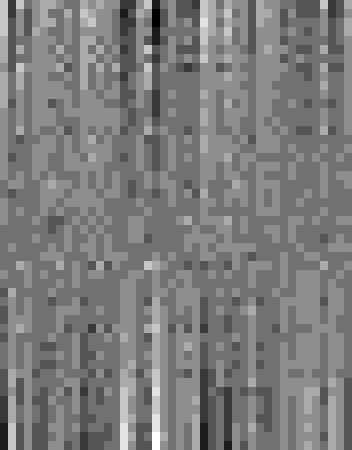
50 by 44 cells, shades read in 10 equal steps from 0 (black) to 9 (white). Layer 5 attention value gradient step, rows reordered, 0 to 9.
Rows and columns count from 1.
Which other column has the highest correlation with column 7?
30
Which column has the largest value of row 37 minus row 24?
20
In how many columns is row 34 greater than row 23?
15
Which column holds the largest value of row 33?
2
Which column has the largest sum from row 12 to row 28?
26
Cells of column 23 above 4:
18
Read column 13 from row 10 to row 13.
5 4 5 5
